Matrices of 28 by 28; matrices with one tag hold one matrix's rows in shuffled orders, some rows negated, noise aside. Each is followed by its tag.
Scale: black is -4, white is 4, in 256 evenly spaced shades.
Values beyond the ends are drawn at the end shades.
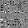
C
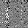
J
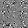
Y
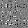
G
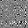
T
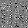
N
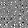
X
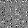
N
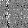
J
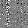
J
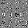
N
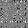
T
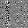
J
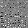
C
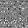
X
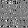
G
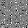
N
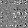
T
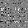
C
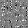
N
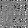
T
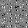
N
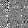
J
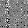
J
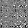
T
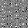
N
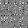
X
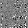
T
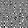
X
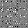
G
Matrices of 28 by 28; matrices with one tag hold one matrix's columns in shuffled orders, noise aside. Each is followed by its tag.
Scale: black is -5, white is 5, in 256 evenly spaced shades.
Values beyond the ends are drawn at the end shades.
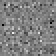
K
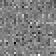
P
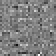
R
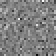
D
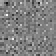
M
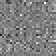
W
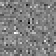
K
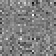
M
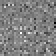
K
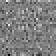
D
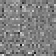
R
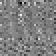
M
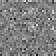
D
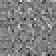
D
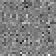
P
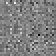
W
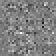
K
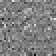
D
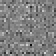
R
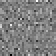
D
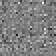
W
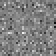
K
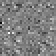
K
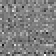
R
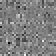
P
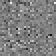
W
